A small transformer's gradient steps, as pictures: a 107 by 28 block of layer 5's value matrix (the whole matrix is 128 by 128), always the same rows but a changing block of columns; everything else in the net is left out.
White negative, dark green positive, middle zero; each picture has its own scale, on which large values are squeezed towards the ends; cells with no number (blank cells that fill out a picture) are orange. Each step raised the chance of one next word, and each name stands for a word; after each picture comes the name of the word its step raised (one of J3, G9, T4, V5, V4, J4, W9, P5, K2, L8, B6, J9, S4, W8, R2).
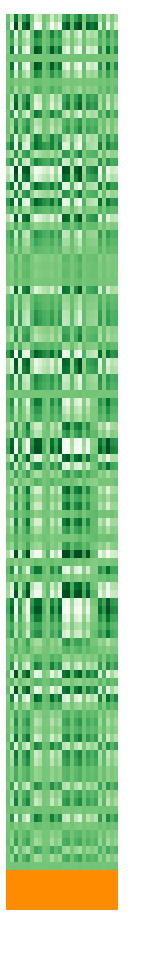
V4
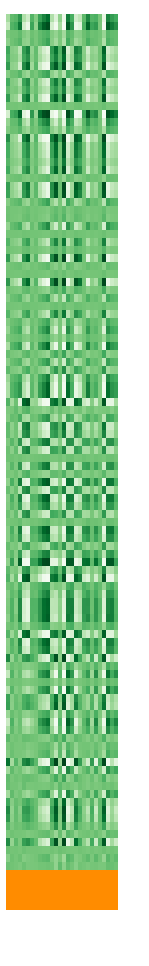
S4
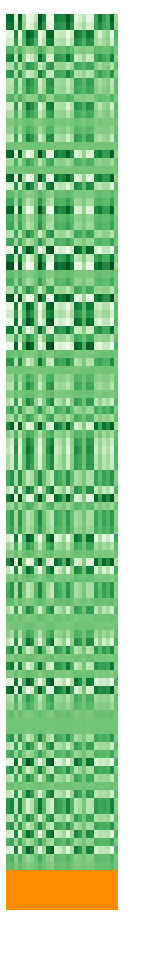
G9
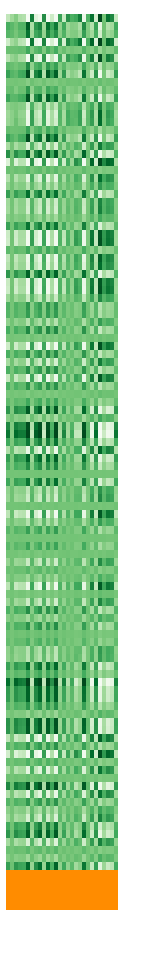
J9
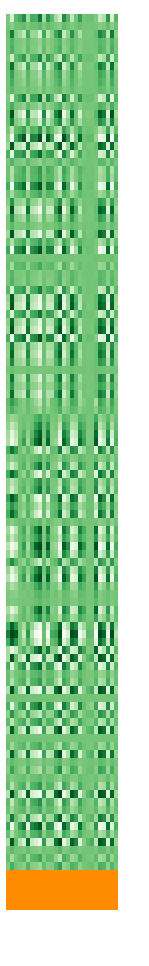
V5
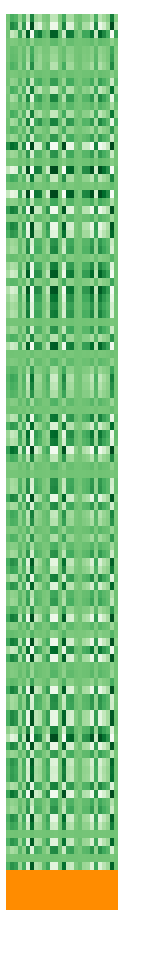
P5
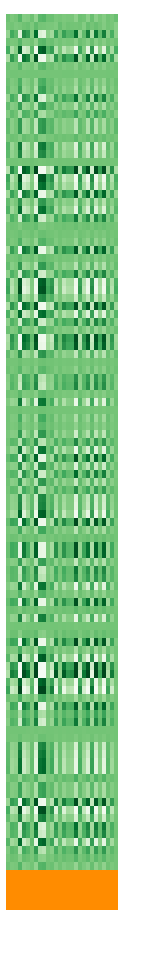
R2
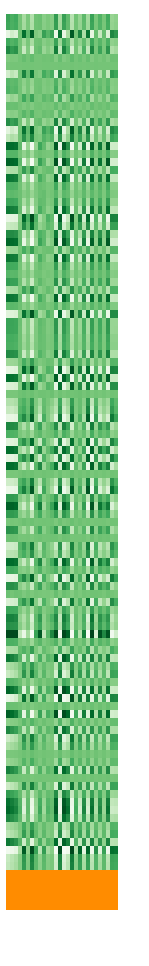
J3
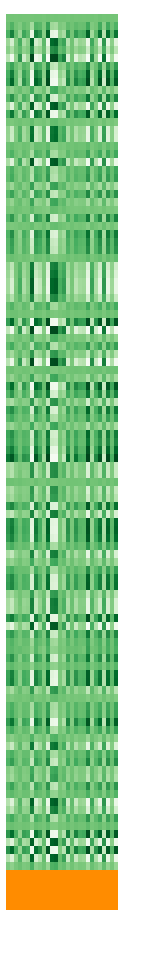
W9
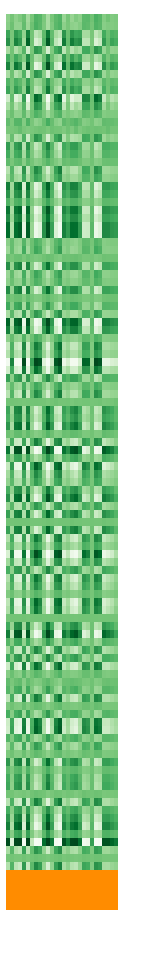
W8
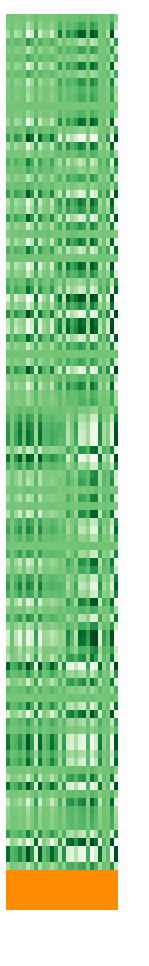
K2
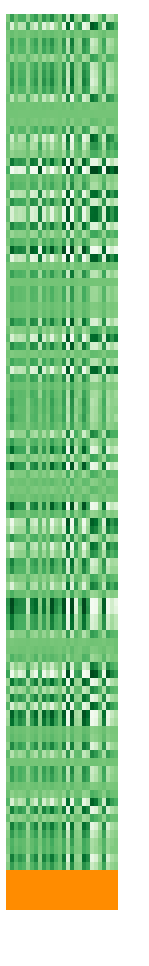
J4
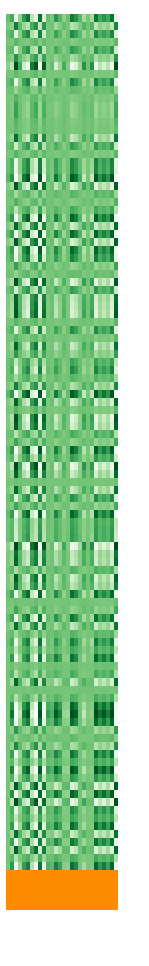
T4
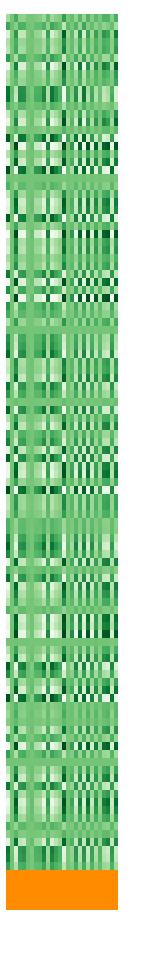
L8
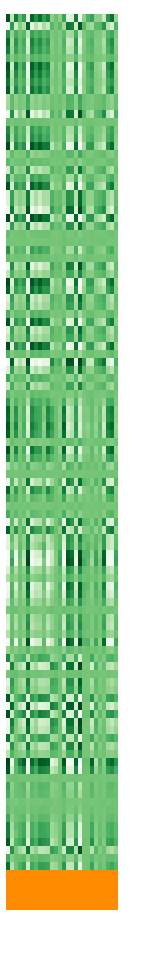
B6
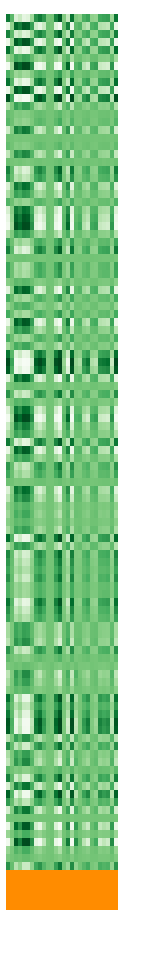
W8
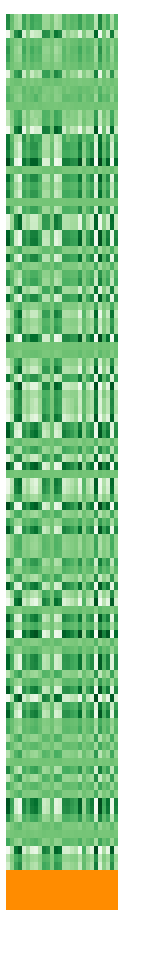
J3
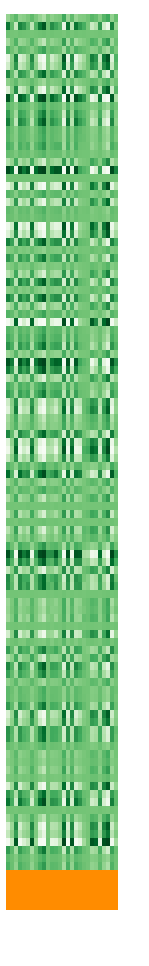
W8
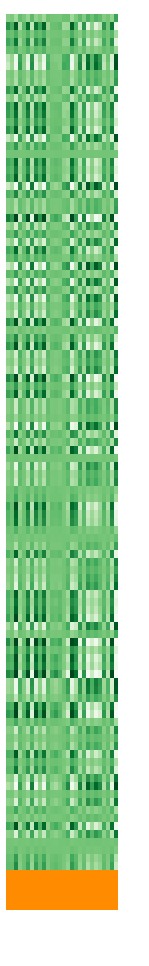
T4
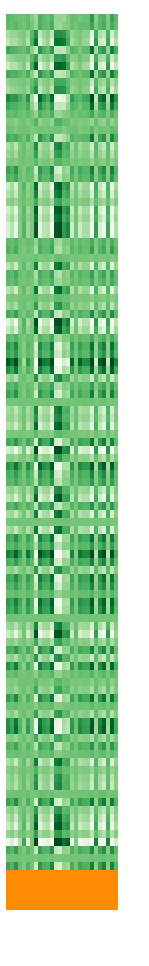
W8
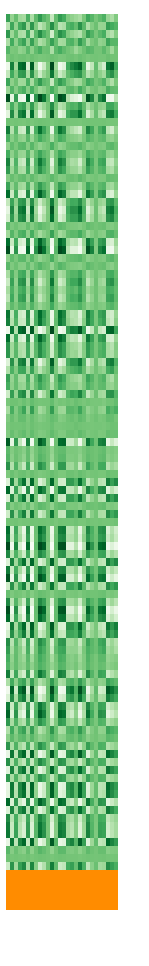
V5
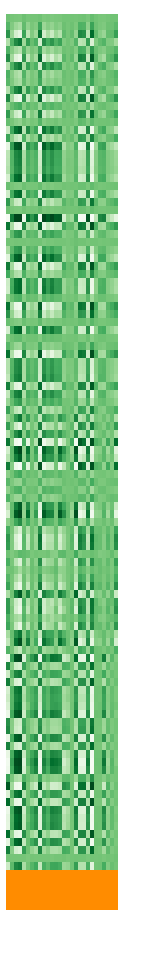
T4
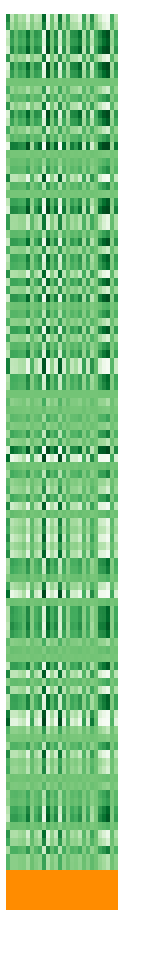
V4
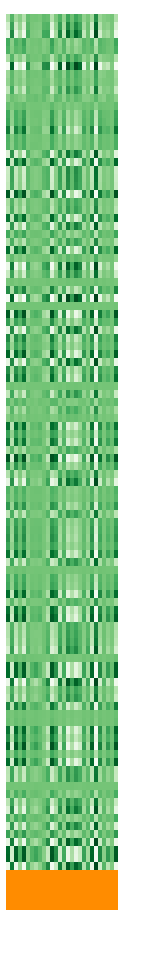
K2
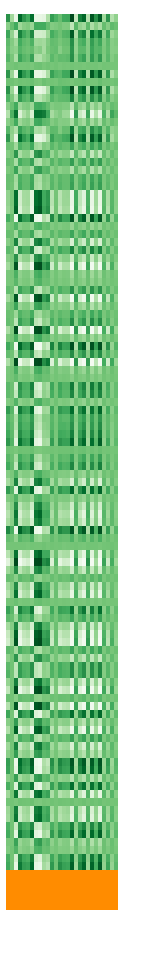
B6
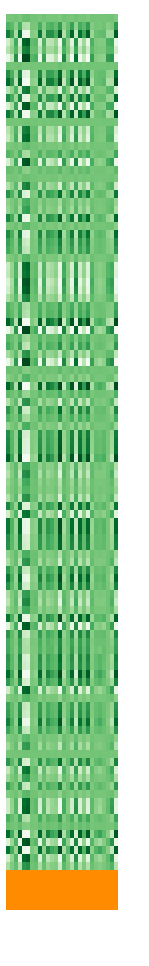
W9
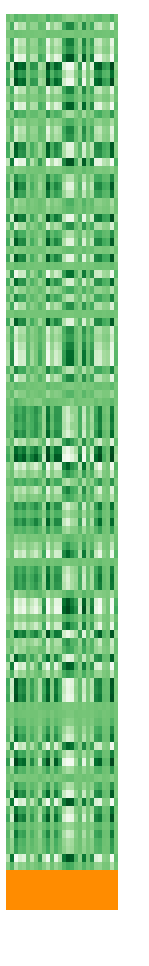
W9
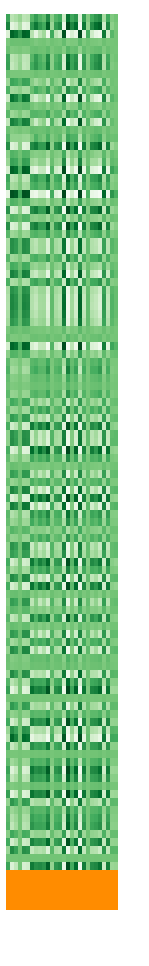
P5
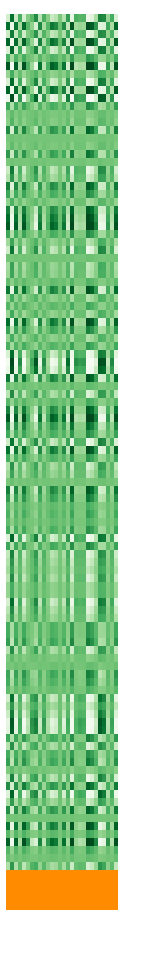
W8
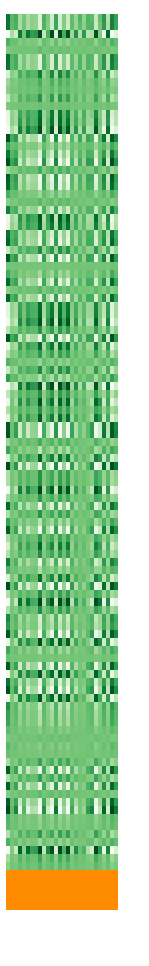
J3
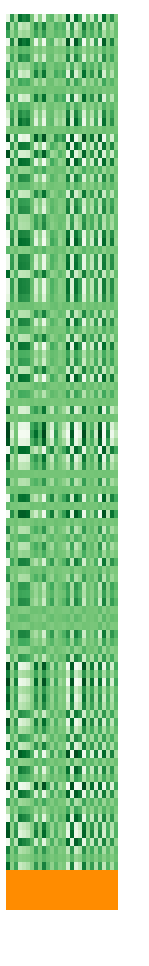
J9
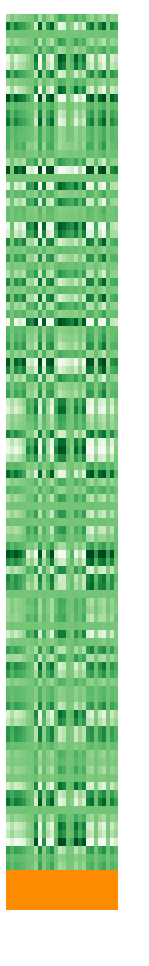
W8
